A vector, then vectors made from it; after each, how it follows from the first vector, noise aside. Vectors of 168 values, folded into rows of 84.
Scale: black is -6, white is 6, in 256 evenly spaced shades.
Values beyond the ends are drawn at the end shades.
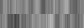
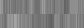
negated, shrunk.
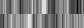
wrapped around, scaled up.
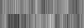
copied.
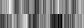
wrapped around, scaled up.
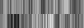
scaled up.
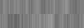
shrunk.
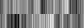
scaled up.
